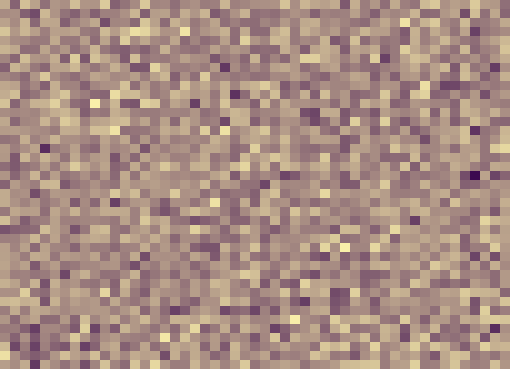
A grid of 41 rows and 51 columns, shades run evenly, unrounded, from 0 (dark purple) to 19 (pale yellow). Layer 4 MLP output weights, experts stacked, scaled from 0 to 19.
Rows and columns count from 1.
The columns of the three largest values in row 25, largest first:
49, 15, 1
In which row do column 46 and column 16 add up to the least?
10
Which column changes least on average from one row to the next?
6
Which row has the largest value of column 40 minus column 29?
26
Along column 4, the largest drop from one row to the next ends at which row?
37
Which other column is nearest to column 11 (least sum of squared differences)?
36
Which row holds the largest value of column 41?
3
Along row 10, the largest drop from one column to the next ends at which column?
44
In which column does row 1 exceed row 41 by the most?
4
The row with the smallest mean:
20
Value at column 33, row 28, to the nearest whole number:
17
